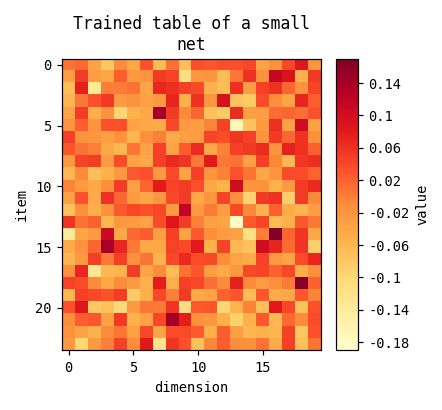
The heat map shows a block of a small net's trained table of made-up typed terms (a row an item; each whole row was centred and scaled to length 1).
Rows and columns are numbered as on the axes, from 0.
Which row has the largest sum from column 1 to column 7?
15
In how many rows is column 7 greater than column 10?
12
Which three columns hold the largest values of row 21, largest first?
8, 9, 4
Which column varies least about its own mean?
5
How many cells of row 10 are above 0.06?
3
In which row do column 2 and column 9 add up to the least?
20
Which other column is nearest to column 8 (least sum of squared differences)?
19
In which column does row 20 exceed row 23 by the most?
1
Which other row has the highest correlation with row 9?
0
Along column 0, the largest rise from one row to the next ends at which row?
13
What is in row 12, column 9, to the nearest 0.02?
0.12
